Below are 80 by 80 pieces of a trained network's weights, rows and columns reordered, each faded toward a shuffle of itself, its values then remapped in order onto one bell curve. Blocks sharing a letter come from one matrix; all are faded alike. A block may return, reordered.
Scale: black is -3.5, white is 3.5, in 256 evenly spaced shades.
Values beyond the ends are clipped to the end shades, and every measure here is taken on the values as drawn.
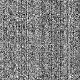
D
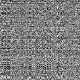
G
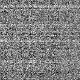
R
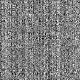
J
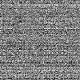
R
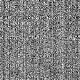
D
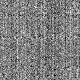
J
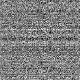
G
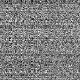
R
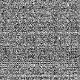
R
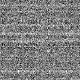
R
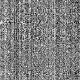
D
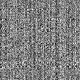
J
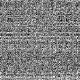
R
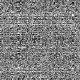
R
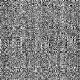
J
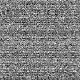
R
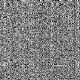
J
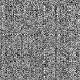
J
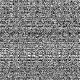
R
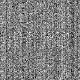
D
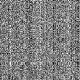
J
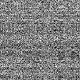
G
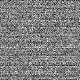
G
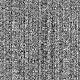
D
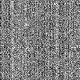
D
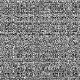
G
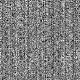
D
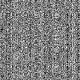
J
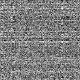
R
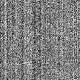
D
